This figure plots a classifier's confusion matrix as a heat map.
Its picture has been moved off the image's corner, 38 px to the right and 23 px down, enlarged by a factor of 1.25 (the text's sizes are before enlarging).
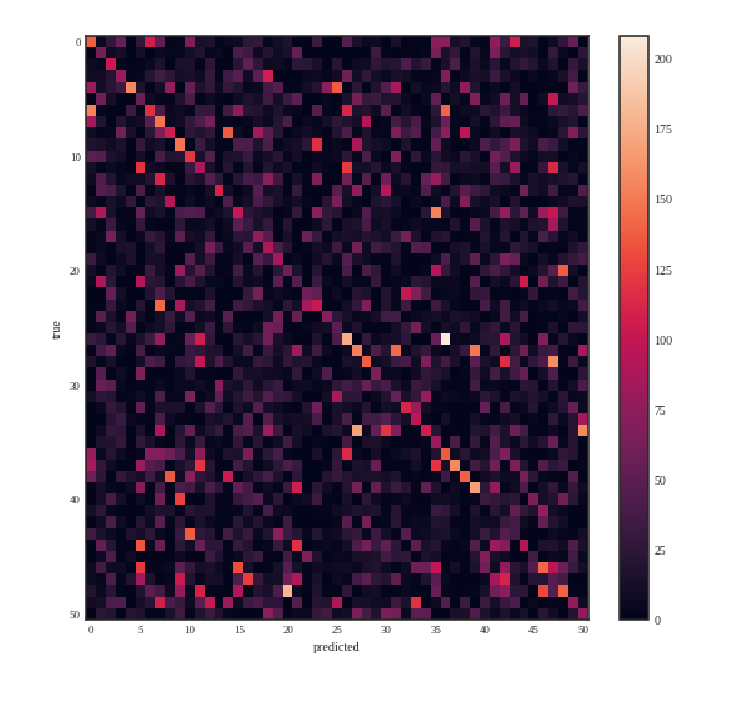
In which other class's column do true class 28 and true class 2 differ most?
47
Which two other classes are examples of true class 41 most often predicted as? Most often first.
46, 43
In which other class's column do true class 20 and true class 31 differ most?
48
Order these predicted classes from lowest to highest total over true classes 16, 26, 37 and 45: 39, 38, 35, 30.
38, 30, 39, 35
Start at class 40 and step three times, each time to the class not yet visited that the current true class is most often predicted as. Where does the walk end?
7
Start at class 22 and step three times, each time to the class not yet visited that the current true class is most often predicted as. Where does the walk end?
50
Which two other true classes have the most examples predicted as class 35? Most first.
15, 37
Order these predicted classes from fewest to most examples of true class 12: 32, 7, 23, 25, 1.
25, 32, 1, 23, 7
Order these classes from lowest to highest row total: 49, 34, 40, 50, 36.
40, 50, 36, 49, 34
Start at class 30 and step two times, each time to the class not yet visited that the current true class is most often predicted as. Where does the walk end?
27
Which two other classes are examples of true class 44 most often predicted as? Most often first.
5, 21
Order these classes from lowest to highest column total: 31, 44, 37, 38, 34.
37, 38, 34, 44, 31
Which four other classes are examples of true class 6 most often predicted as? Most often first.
0, 36, 26, 15
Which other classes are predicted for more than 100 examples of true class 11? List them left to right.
5, 26, 47
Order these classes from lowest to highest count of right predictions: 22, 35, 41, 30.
41, 30, 22, 35
